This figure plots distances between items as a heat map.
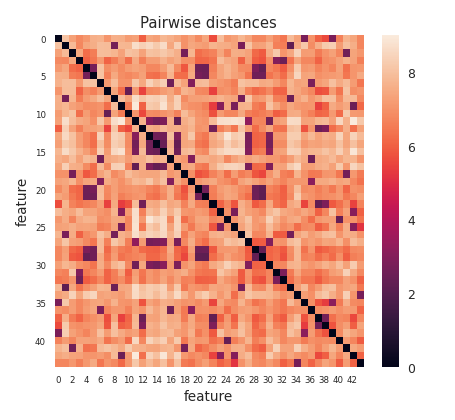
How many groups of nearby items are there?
12
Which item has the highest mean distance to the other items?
34
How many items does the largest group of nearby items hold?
7
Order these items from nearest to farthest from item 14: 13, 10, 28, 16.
13, 28, 10, 16
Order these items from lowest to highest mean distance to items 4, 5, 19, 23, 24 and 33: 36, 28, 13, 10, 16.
28, 36, 16, 10, 13
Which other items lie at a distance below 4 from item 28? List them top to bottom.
4, 5, 20, 21, 29
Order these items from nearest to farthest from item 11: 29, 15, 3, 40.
15, 29, 3, 40
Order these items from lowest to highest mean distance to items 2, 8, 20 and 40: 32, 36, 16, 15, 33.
33, 32, 36, 16, 15
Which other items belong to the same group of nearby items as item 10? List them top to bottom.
7
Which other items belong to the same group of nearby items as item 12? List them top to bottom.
22, 37, 38
